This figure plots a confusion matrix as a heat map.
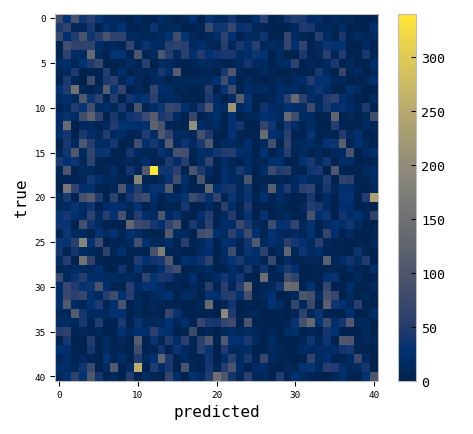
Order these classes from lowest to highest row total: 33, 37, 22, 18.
37, 33, 18, 22
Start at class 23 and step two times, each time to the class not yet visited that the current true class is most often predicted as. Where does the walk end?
30
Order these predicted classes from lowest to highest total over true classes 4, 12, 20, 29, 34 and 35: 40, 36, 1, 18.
36, 18, 40, 1
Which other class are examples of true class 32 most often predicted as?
19
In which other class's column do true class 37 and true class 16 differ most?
10
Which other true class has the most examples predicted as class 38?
32
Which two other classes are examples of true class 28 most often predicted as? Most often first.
15, 14
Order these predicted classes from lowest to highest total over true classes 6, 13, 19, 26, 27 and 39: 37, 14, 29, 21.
37, 21, 29, 14
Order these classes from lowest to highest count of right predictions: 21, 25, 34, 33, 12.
33, 21, 34, 25, 12
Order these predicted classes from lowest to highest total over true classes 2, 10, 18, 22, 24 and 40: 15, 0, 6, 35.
35, 0, 6, 15
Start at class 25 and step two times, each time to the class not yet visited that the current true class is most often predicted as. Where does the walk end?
1
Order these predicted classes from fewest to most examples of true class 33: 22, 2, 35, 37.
35, 37, 22, 2
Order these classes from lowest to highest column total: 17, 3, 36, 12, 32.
17, 36, 32, 12, 3
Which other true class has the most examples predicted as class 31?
34
